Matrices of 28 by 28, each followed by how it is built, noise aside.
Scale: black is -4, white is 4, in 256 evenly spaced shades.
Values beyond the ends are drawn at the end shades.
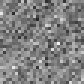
Hankel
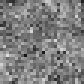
smooth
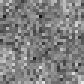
smooth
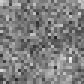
smooth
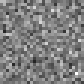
noise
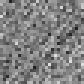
Hankel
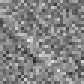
Toeplitz
